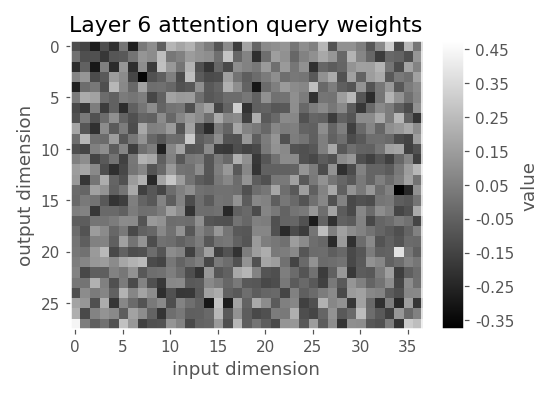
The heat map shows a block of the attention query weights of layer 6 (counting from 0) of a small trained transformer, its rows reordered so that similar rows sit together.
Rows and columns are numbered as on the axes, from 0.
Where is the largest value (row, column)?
27, 0
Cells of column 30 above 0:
16
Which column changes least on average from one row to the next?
13
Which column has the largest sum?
10
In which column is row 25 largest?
15
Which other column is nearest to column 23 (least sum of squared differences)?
22
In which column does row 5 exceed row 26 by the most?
33
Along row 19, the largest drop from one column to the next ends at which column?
29
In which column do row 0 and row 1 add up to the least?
2
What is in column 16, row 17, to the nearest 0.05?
-0.1
